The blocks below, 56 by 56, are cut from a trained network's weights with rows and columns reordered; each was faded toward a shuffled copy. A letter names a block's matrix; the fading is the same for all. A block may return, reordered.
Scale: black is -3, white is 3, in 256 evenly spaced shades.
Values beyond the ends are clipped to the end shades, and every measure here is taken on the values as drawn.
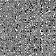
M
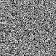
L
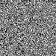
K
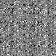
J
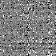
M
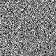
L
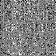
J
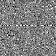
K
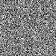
L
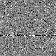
K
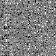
M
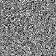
K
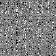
M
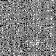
J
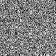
L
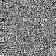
L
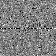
K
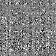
J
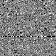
K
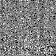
J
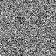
L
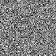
L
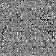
M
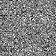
K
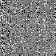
M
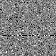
K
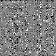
M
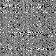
J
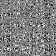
J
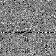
K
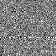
K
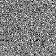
K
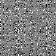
M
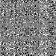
J
